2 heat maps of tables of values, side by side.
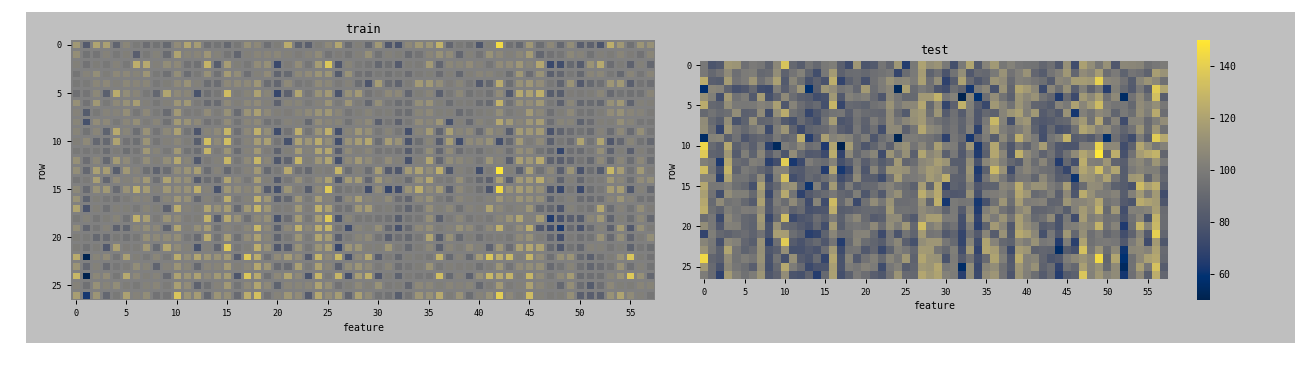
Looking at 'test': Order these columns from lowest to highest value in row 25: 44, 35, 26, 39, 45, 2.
44, 2, 26, 45, 35, 39
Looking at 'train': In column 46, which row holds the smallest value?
19
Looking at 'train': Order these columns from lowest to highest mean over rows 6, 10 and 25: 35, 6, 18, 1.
1, 6, 35, 18
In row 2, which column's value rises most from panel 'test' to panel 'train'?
13
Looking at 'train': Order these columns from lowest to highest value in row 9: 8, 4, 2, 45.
8, 2, 45, 4
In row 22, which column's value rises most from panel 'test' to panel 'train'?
17
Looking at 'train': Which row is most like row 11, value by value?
20
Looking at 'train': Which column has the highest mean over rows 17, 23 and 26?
18
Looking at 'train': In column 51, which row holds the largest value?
2
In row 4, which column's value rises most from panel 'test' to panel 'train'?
34
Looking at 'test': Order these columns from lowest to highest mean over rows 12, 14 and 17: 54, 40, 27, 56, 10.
40, 27, 56, 54, 10
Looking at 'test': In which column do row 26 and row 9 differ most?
24
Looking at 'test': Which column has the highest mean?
56
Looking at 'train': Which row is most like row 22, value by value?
24
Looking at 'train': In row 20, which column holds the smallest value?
48
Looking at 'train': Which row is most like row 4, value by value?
6
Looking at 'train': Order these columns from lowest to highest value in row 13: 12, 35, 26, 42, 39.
39, 35, 12, 26, 42
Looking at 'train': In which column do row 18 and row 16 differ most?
25
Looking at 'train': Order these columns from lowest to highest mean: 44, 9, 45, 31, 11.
31, 9, 11, 44, 45
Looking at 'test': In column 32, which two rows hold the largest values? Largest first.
5, 2
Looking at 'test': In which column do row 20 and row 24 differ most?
0
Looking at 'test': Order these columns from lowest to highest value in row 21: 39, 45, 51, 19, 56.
51, 19, 45, 39, 56
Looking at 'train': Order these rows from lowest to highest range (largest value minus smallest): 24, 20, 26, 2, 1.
1, 20, 2, 26, 24
